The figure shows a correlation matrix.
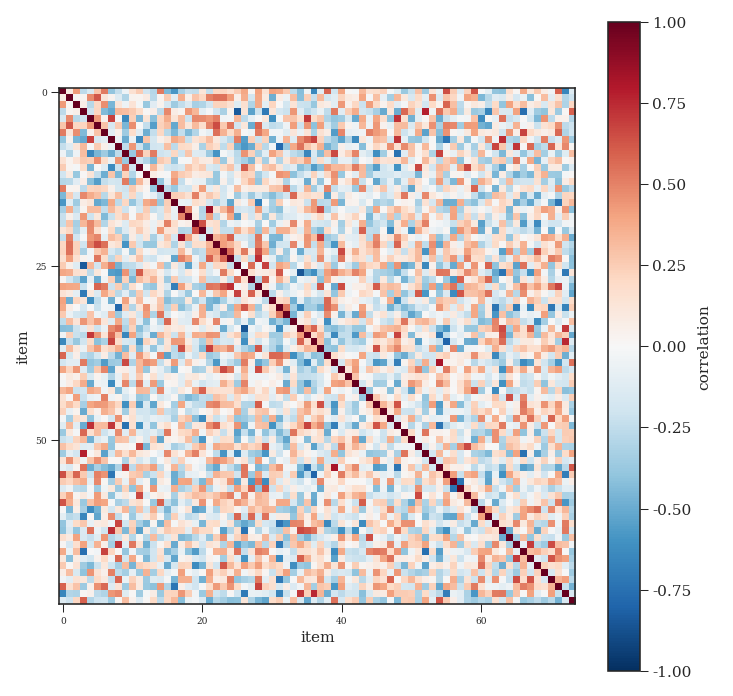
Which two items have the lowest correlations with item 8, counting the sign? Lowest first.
31, 26
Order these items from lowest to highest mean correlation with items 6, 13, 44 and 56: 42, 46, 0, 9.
9, 46, 42, 0
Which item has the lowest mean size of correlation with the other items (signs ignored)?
41
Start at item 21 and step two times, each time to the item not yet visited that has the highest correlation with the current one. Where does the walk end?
37
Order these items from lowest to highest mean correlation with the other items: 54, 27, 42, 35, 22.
54, 27, 42, 35, 22
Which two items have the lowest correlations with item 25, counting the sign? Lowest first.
3, 52
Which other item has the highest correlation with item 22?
5
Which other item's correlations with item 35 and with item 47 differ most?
4
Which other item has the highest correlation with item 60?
68
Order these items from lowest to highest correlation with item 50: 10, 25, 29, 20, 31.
20, 25, 31, 29, 10
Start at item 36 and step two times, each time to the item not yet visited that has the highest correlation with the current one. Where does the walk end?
34
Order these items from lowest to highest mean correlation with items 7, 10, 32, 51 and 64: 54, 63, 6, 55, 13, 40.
54, 13, 40, 55, 63, 6
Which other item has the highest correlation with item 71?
28
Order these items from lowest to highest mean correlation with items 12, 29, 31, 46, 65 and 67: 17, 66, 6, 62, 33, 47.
33, 62, 17, 47, 6, 66
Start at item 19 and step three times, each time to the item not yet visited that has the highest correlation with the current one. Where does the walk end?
59
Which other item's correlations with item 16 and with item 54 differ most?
7
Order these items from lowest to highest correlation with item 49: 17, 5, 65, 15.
17, 5, 65, 15
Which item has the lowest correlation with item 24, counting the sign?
16
